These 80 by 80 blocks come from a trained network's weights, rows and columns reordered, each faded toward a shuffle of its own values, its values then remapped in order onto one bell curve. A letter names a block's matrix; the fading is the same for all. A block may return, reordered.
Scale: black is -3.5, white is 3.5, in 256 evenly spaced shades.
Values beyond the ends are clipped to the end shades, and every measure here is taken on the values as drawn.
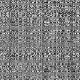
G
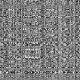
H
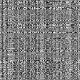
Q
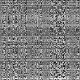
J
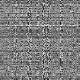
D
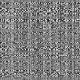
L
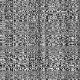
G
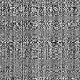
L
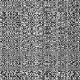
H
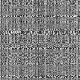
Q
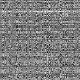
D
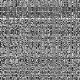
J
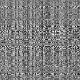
Q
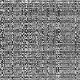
D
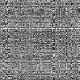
J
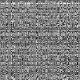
J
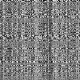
Q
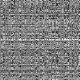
J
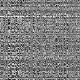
J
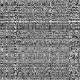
D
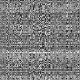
D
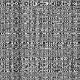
Q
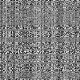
L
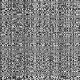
L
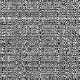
D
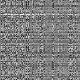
J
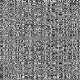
H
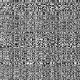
G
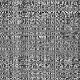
L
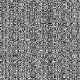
H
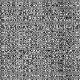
H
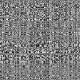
H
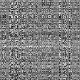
D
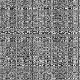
Q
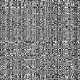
Q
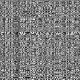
L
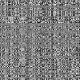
H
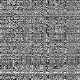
J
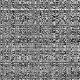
J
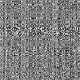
G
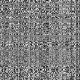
L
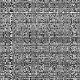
D
